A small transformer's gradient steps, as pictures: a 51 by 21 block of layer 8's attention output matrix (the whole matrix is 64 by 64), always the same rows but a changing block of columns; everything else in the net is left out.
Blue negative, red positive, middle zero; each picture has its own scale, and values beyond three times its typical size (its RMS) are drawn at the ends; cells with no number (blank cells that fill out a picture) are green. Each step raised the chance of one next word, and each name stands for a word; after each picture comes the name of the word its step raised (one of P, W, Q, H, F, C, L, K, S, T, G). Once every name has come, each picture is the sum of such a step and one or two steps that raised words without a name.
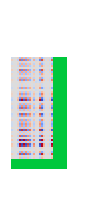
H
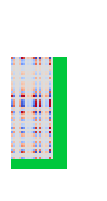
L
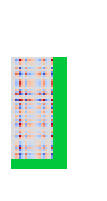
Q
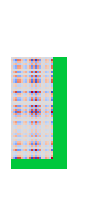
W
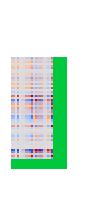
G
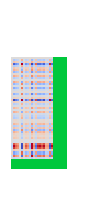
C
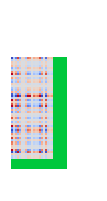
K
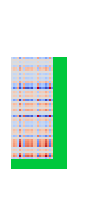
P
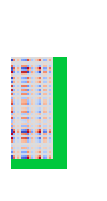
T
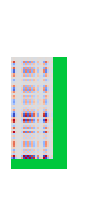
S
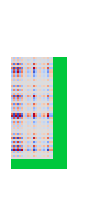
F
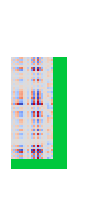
S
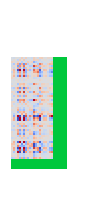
F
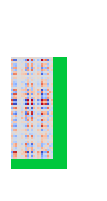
Q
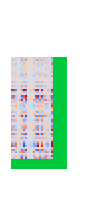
G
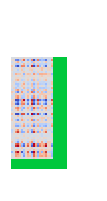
Q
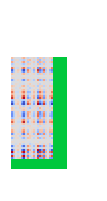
S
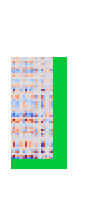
S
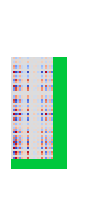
H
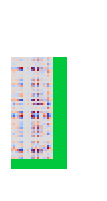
F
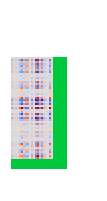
C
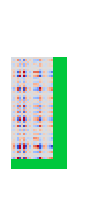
W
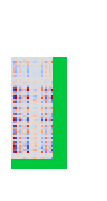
G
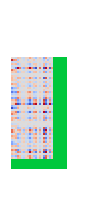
T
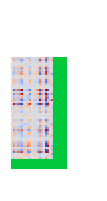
Q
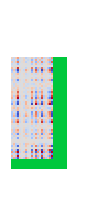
S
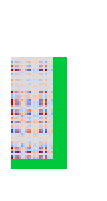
S
